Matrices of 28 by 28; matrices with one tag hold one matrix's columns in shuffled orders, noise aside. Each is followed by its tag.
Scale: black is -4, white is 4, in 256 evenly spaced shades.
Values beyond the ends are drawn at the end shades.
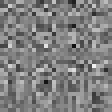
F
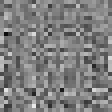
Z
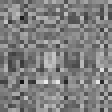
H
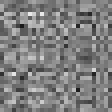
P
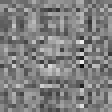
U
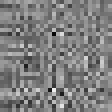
Z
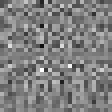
F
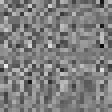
F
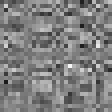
F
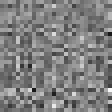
Z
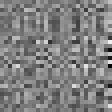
U
